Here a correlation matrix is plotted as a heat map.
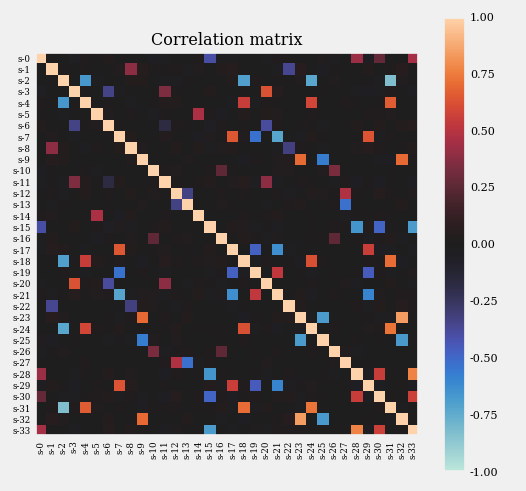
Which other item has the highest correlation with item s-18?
s-31
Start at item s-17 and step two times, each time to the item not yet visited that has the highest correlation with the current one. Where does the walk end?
s-29
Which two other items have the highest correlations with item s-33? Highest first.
s-28, s-30
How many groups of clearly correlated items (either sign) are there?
9
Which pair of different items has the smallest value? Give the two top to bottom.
s-2, s-31
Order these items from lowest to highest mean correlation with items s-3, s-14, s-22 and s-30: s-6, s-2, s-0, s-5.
s-6, s-2, s-0, s-5
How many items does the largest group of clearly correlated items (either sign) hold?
5
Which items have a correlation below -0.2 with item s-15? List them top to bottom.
s-0, s-28, s-30, s-33
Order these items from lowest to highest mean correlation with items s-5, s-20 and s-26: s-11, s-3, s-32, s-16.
s-32, s-16, s-11, s-3
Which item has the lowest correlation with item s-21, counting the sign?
s-7
